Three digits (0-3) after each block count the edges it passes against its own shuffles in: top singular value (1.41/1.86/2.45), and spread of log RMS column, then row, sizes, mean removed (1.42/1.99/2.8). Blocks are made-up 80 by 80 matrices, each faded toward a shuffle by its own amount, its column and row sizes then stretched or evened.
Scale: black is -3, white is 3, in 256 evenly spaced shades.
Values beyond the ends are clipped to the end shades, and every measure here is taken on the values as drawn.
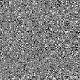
2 1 1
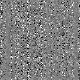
0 3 1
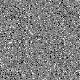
1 1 1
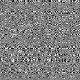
3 1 3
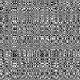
3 2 3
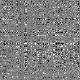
2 3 3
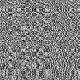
3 0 2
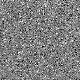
1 0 1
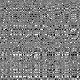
3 0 3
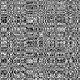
3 1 2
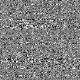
0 1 3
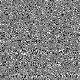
1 0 2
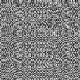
3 2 1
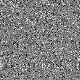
1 0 1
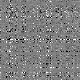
2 3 3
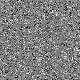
0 0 0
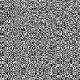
3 3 1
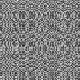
3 0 2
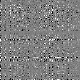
2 3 3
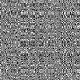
3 2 1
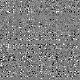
1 2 3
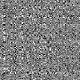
2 2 2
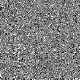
1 1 1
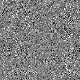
1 2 0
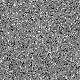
0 0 0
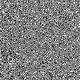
1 1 1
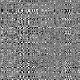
3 3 3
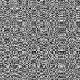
3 0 3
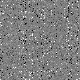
0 2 0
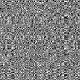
3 1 2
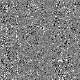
0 2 1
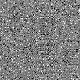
2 0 0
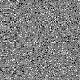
2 0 1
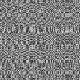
3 0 2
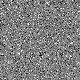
1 0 0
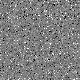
0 0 1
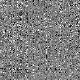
0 3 2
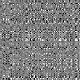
3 2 3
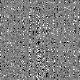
0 3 2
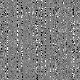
0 3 1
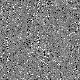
0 2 0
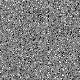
1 1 0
